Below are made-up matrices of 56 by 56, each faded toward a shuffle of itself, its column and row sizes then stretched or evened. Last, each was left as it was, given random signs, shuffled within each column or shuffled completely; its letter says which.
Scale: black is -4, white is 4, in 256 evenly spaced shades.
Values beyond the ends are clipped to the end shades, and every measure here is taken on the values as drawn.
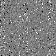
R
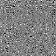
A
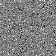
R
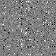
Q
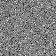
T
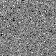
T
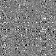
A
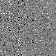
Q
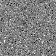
T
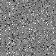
R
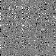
Q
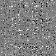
Q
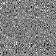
Q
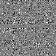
Q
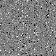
R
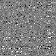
A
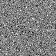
T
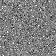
T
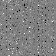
R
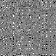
A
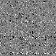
Q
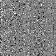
R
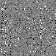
Q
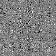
Q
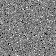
T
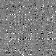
A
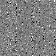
R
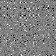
A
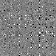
A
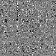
Q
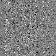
R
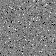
T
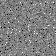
T
